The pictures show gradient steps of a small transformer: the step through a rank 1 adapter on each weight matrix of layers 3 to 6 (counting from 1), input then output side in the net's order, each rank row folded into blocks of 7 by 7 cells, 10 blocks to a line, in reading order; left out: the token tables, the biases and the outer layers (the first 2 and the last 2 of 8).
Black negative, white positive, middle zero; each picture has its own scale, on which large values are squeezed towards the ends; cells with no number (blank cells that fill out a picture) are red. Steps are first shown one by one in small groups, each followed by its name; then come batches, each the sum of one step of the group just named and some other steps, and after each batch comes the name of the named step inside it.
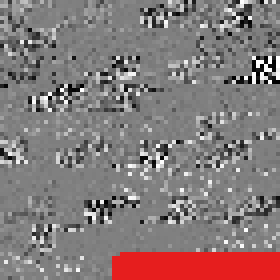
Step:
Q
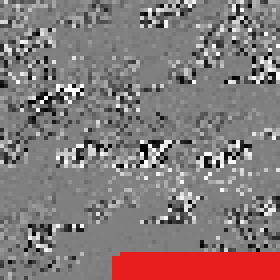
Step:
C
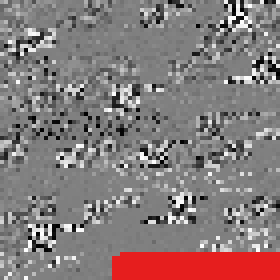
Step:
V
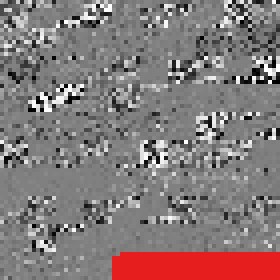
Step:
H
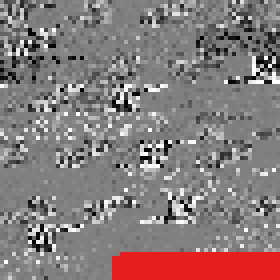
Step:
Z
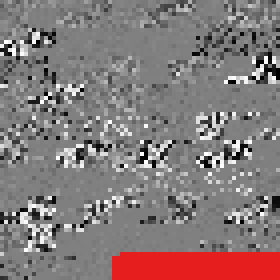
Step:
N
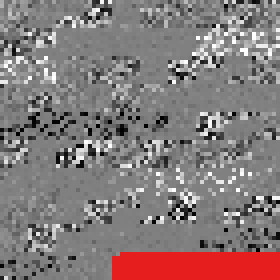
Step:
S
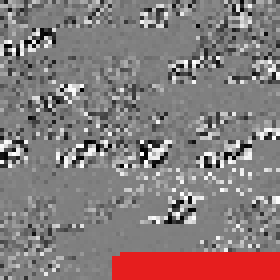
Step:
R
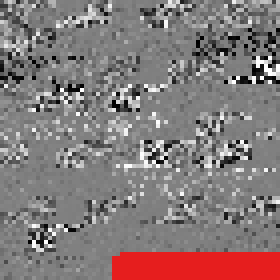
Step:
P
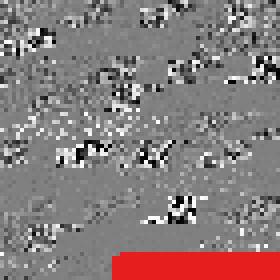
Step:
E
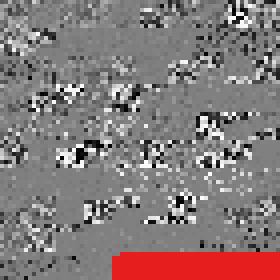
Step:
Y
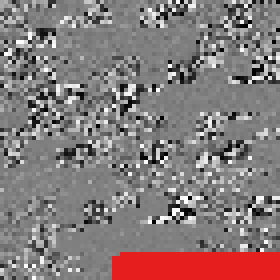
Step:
S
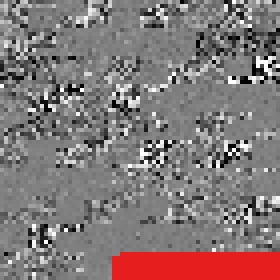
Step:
P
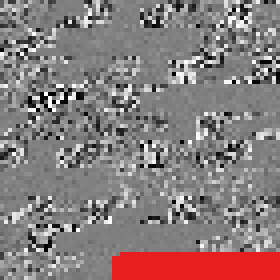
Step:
V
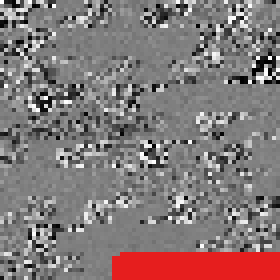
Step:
V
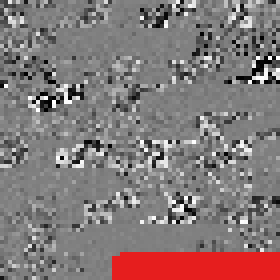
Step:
Y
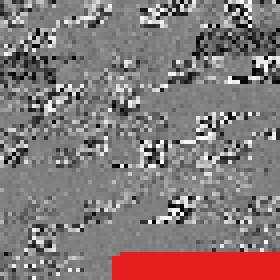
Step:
H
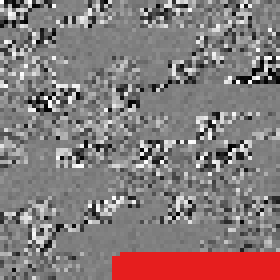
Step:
N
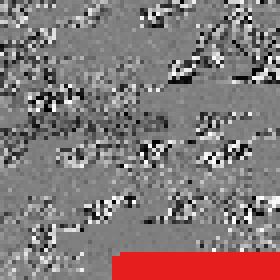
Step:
C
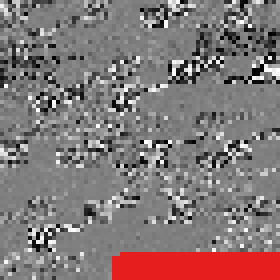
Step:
Z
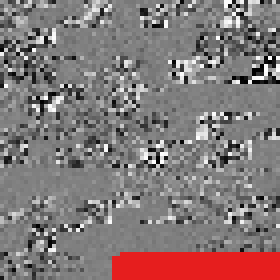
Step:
H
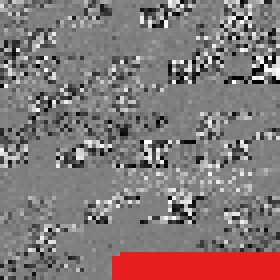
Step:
S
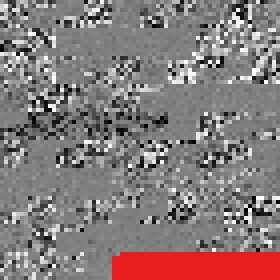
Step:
S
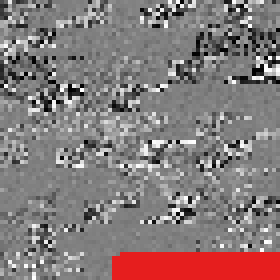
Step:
P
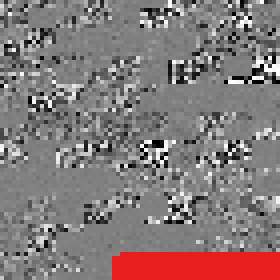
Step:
R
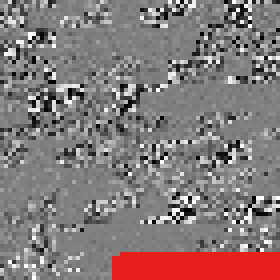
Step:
S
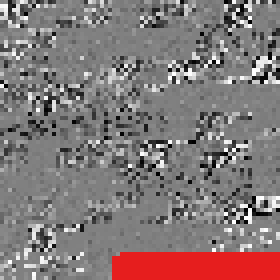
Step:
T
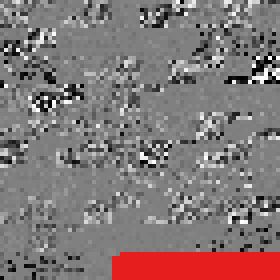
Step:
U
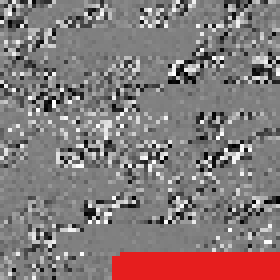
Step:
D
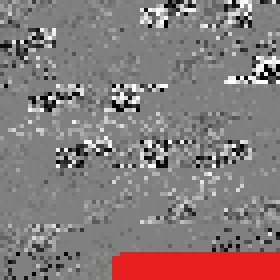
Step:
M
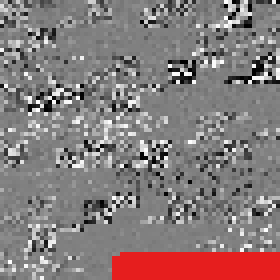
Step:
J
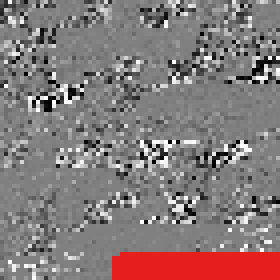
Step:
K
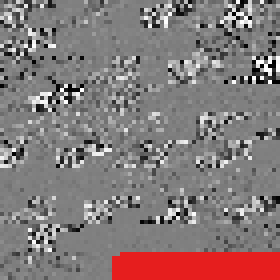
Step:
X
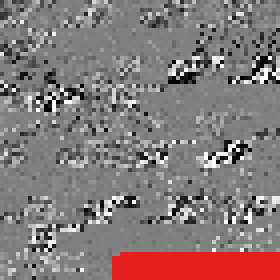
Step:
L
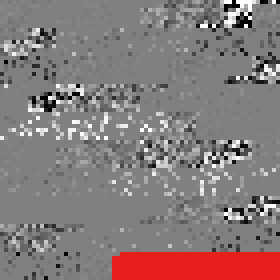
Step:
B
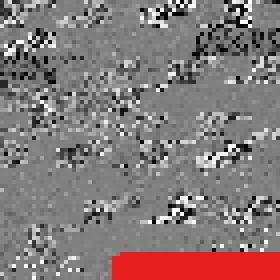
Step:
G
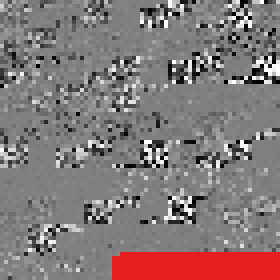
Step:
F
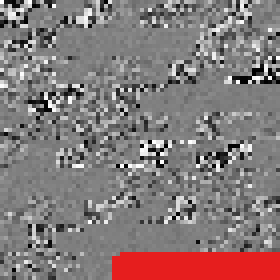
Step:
D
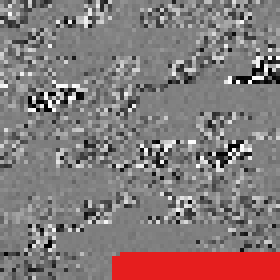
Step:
D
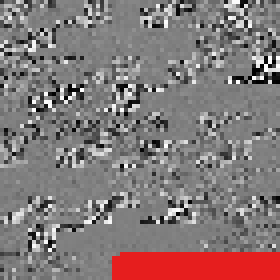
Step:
X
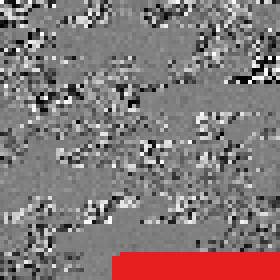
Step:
U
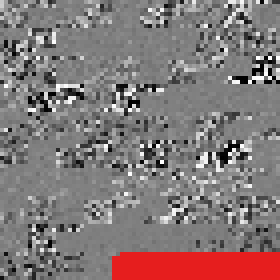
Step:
U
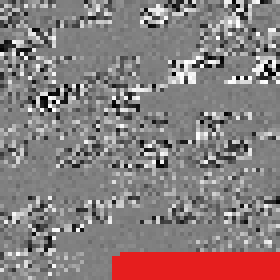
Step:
M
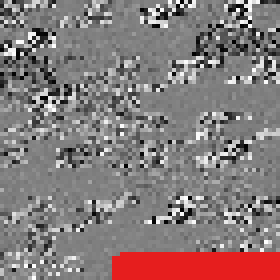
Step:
G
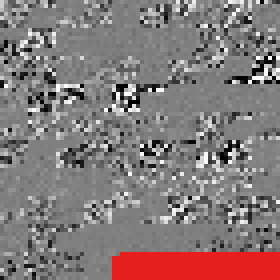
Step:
U
